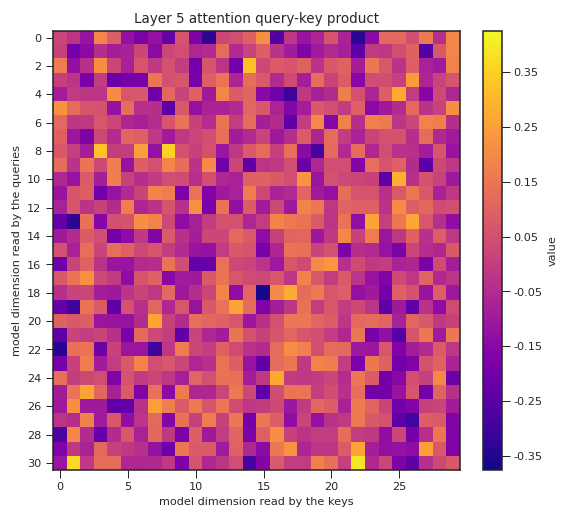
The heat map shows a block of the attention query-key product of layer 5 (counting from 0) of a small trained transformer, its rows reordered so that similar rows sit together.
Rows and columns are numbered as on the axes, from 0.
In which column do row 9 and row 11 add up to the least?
12
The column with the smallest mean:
0
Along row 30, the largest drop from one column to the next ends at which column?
23
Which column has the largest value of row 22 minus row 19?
1
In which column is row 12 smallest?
11
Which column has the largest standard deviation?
22
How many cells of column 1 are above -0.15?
28
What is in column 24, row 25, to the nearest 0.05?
-0.2
